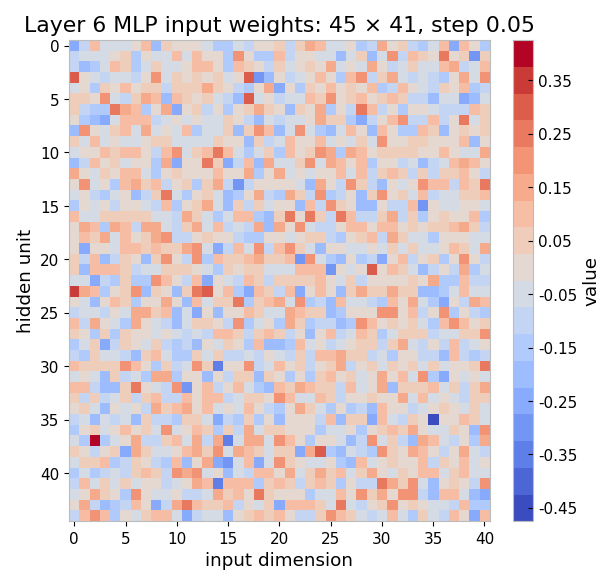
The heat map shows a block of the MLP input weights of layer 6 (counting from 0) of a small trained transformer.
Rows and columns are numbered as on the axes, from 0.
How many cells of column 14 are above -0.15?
35
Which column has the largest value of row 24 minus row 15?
22
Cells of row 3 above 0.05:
9
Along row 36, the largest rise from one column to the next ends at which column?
40
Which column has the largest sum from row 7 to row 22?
38
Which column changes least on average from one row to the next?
37
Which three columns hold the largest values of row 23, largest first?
0, 13, 12
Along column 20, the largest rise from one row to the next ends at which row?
44
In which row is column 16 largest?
24
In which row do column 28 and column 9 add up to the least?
7
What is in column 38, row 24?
-0.1
